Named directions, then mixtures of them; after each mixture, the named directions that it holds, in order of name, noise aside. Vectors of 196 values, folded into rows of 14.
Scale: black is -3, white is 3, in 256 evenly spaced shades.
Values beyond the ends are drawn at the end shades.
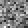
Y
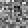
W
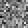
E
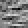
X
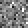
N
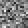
E, Y.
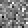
N.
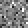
N.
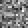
N, X.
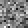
Y.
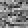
W, X.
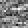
E, X.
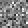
N, Y.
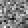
Y.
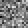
E, X.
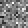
E, N.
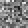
W.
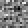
W, X.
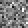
N.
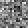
W.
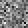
E.
